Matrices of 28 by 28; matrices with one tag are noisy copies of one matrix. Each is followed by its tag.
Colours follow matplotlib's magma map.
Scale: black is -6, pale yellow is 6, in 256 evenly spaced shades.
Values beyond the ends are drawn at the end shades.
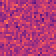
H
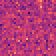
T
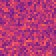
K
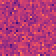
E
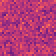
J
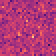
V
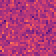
K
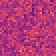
E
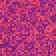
E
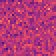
T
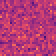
T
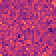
K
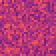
V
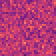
K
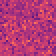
K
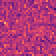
T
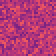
H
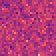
K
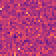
T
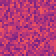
H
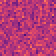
E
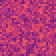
H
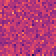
V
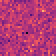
V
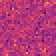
J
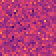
E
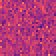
V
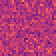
K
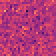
J
